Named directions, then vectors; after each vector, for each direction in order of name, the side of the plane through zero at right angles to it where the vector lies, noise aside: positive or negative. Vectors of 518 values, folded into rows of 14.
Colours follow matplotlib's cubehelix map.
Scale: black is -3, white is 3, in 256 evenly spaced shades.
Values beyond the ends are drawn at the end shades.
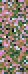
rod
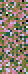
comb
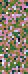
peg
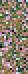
positive, positive, positive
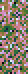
negative, negative, positive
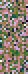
positive, negative, positive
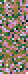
positive, negative, positive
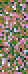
positive, positive, positive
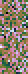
negative, negative, negative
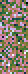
positive, positive, negative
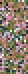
negative, positive, positive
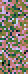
negative, negative, positive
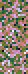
positive, positive, negative
